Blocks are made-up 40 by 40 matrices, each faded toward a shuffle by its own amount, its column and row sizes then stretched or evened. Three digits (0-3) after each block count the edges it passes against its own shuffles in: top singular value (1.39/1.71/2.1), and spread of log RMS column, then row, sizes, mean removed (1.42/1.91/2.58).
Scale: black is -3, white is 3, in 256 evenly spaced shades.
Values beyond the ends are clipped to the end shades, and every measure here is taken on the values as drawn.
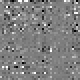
0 2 3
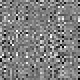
3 3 1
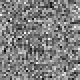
1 0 0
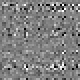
2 2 3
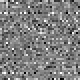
1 0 3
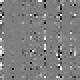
1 3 2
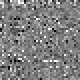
0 2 2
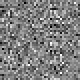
2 1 0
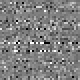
1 0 3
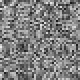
2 0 0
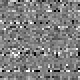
1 0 3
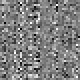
2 3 0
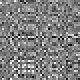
3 1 2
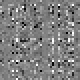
2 3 2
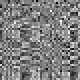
3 2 0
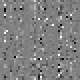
1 3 0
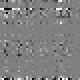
2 2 3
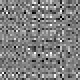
3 3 2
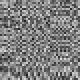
3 1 1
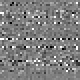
2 0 3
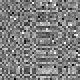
3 0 0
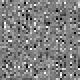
0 3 1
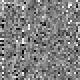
1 2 0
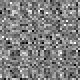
3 0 2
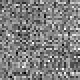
2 0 1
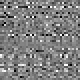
3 0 3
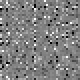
2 2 1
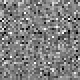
1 1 1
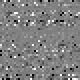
0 0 3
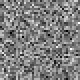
2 0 0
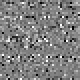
0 0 3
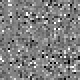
0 2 1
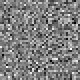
2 0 0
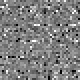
1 0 2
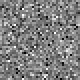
0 0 0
